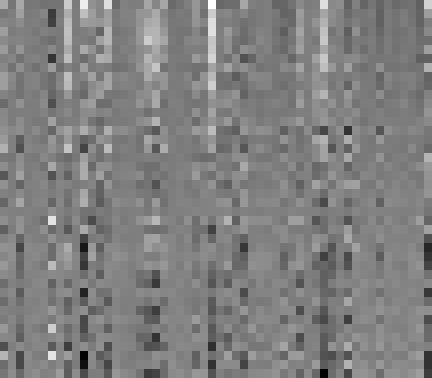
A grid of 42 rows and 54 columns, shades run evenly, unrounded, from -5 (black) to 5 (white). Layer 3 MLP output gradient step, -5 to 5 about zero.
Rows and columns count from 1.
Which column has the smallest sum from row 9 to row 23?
7
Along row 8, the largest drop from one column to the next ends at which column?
21
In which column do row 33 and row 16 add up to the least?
11
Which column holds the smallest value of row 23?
41
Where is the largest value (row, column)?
1, 27
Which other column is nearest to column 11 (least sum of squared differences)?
54
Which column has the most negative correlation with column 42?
4
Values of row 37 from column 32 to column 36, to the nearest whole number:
1 0 0 0 0
